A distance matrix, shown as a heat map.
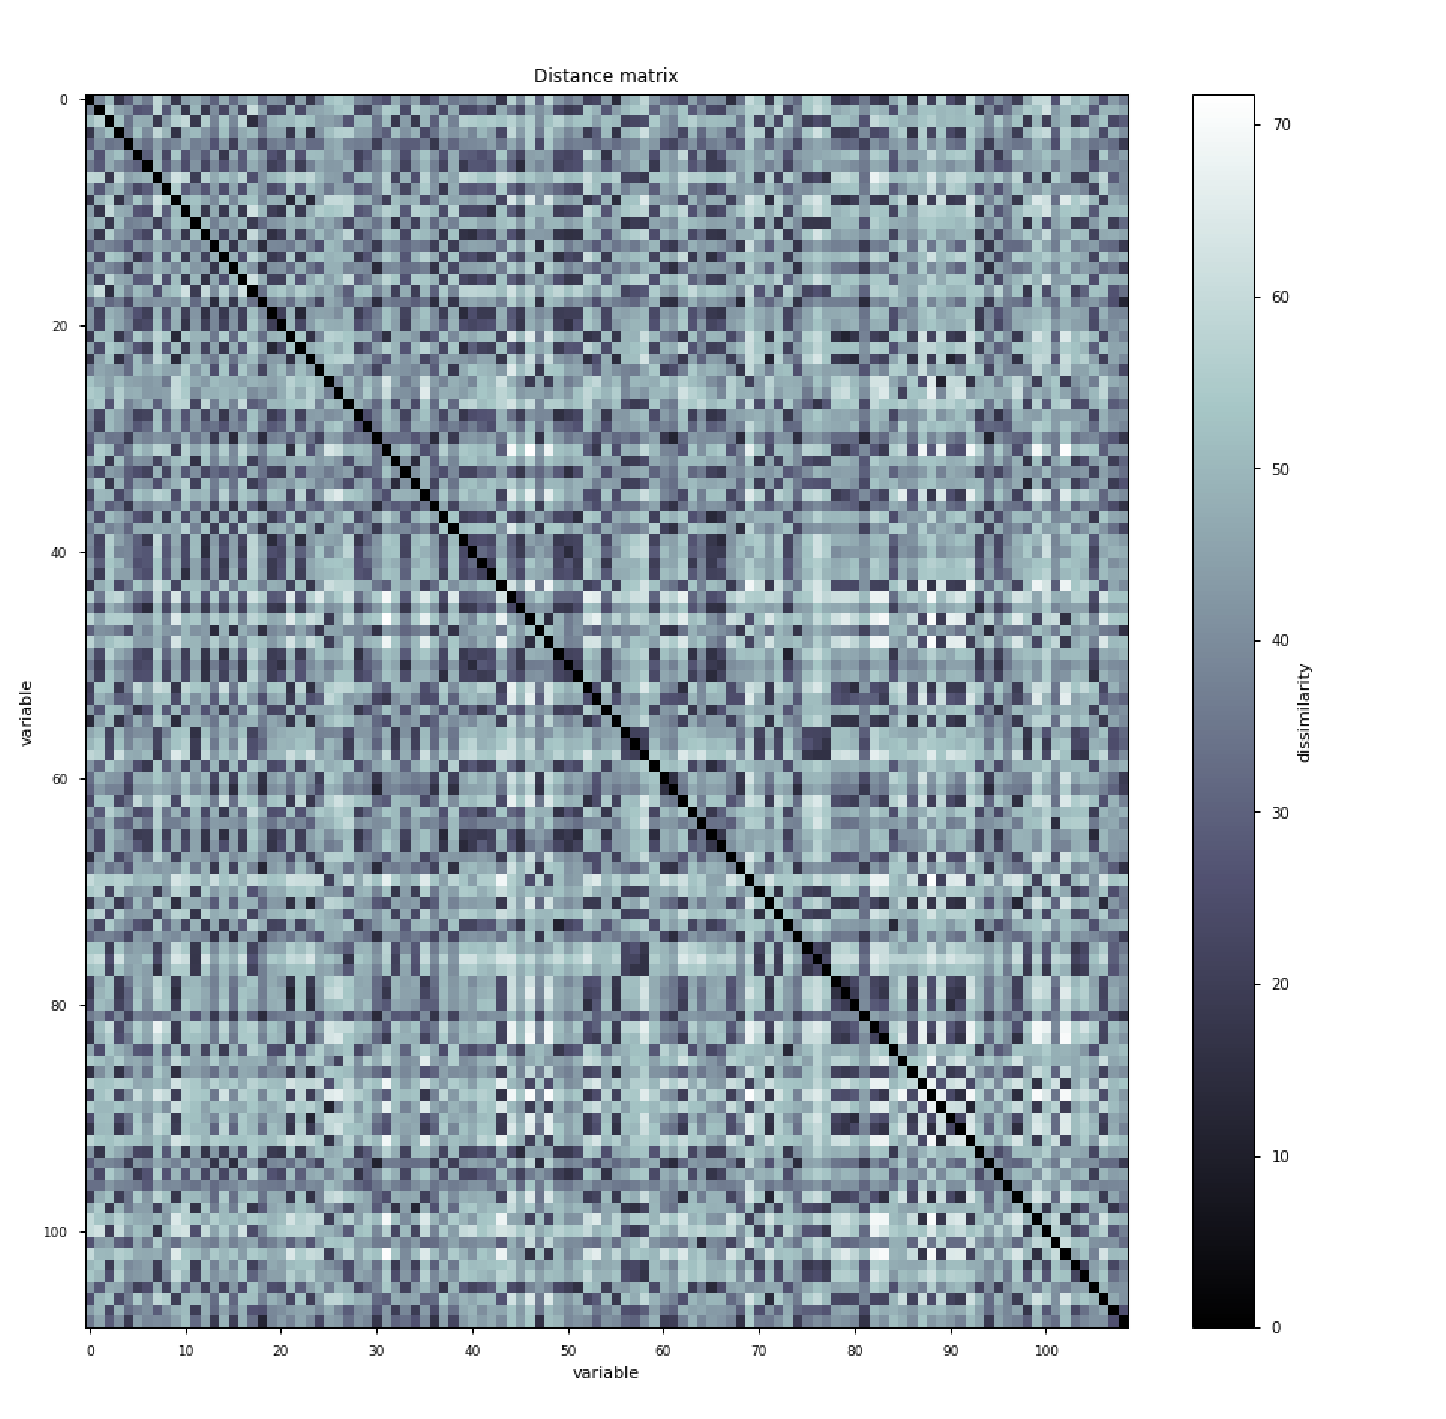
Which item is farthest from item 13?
69
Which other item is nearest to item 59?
65
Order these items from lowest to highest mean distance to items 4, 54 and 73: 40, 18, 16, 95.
95, 40, 16, 18
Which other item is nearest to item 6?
45
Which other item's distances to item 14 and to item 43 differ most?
88
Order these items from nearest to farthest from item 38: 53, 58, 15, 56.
15, 53, 56, 58
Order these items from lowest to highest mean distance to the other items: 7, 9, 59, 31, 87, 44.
59, 9, 31, 7, 44, 87
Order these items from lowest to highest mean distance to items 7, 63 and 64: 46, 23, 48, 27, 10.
10, 23, 27, 48, 46
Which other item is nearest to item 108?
18
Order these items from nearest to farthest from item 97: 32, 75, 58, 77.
32, 77, 75, 58
